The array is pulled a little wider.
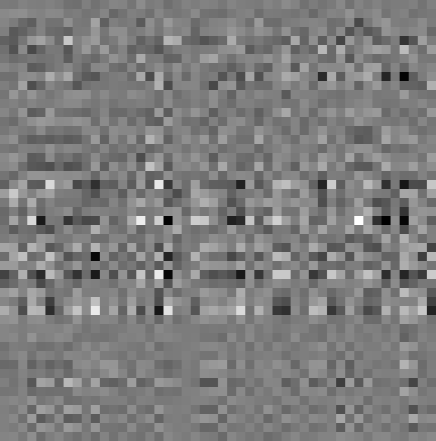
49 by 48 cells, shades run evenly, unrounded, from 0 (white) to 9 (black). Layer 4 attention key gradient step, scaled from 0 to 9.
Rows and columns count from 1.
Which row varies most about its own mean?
25
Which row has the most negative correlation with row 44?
38
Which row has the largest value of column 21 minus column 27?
35
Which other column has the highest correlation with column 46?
23
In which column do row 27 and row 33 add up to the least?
45
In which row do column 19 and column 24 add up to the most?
31
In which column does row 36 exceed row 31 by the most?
18
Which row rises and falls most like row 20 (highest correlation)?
14
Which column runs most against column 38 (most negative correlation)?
8
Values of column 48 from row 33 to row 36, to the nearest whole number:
6 7 8 5
